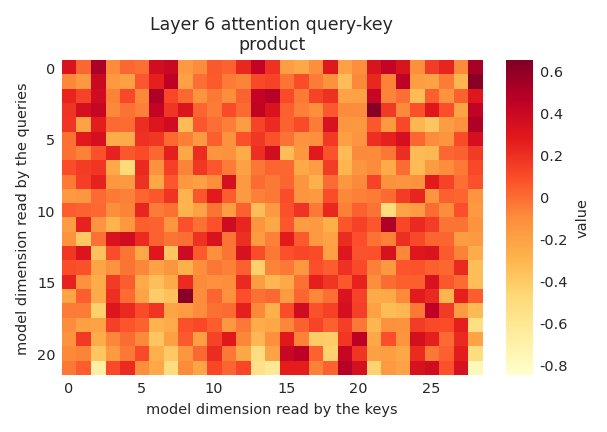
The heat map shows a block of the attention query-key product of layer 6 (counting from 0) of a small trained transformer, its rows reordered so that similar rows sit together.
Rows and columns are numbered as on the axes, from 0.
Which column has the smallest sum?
13
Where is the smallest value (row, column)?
21, 28
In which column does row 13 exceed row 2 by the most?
24
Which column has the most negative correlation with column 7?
19
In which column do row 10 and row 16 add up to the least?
22
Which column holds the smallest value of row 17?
2
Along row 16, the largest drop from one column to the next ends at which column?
9
